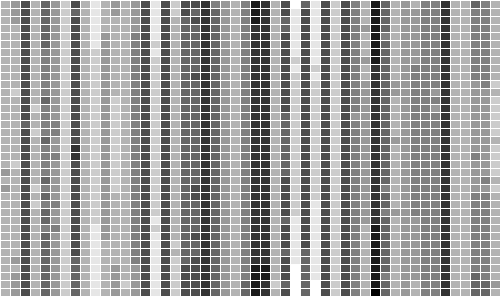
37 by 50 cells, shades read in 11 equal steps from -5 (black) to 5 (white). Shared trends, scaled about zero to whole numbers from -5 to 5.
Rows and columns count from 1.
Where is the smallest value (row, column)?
37, 38
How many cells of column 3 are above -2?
1
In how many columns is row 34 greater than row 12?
12
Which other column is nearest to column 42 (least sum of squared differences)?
14
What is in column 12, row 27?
2
